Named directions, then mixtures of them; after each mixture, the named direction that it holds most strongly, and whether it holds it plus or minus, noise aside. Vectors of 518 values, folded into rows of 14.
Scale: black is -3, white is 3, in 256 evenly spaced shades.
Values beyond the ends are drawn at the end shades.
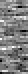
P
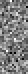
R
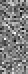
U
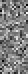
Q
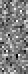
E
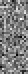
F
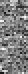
P, plus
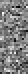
R, minus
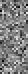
Q, plus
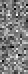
Q, plus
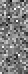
E, plus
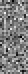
F, plus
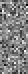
Q, plus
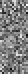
Q, minus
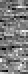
P, minus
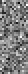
Q, minus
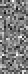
F, minus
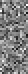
Q, minus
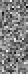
R, plus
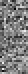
F, plus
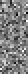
Q, minus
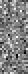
E, plus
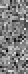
R, minus
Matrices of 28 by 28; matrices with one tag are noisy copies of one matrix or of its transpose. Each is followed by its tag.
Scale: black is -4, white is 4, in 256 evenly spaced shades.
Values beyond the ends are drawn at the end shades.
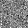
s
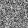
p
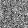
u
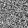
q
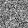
s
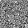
u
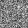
p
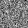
p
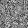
p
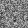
p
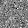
s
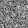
p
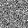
s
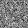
p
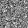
p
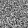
q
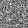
p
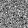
s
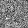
p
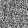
u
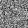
u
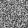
q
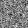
p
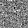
s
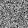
p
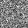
p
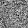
s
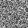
q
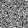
s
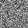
s
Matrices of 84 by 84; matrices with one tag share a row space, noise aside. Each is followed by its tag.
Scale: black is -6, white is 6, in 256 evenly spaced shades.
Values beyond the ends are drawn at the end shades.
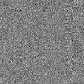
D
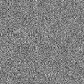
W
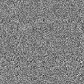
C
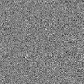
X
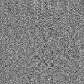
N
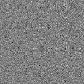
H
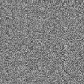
H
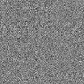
W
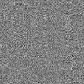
D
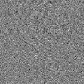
N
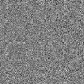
H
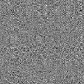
C
